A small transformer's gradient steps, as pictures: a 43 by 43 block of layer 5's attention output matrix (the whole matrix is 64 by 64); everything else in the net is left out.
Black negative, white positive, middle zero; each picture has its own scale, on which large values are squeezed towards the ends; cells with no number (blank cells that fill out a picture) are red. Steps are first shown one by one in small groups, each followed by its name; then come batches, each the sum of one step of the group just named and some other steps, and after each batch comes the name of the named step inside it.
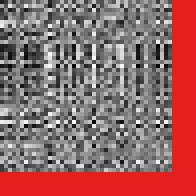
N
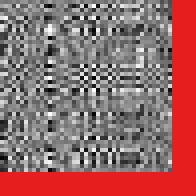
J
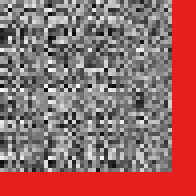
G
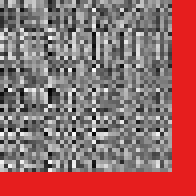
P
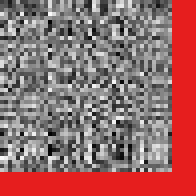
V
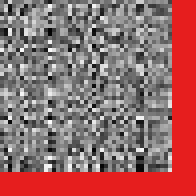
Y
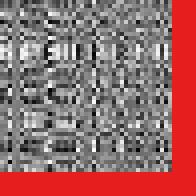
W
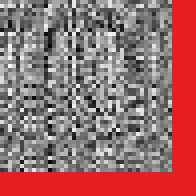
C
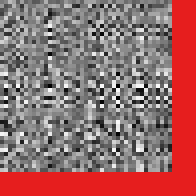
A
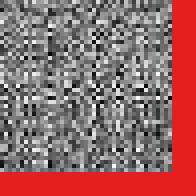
A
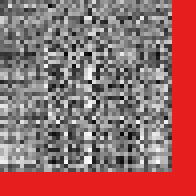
N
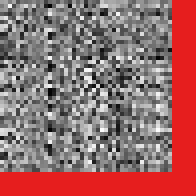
J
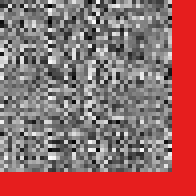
V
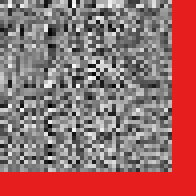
C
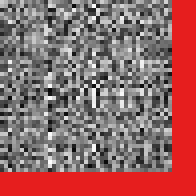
J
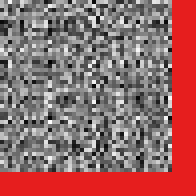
Y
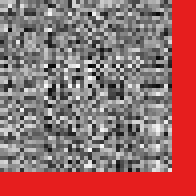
C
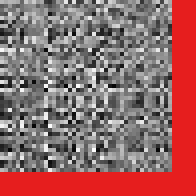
G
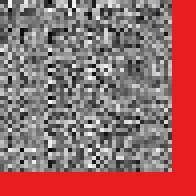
C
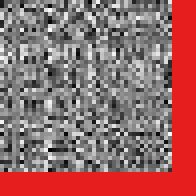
W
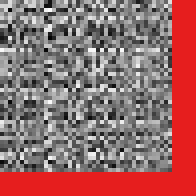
G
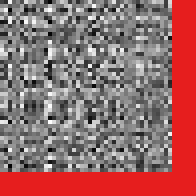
Y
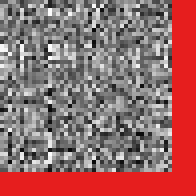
W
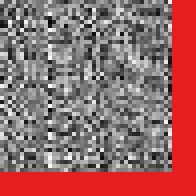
P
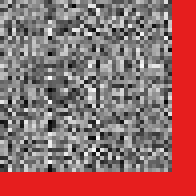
J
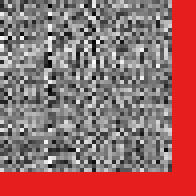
W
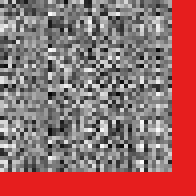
V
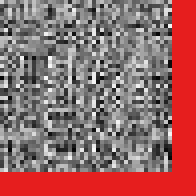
A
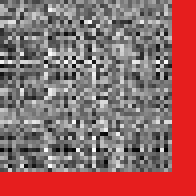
N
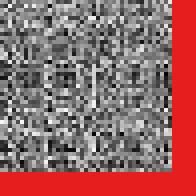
G
